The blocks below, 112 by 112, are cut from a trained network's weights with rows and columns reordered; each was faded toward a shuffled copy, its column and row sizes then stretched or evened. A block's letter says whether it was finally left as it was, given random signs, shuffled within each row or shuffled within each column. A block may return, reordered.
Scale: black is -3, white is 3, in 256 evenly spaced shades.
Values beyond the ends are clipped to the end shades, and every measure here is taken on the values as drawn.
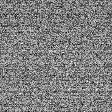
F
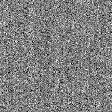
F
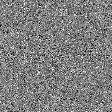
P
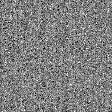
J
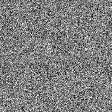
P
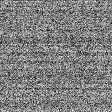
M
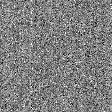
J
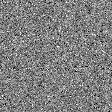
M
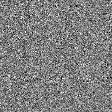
P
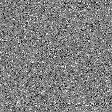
M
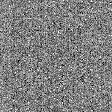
J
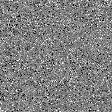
P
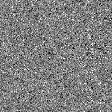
F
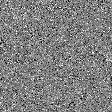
M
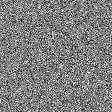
J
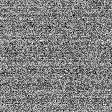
M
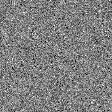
J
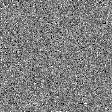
P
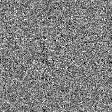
P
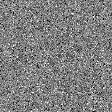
P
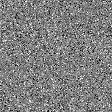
M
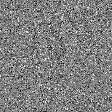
P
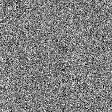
J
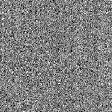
F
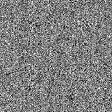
F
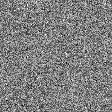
P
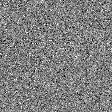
M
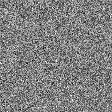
P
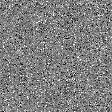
P
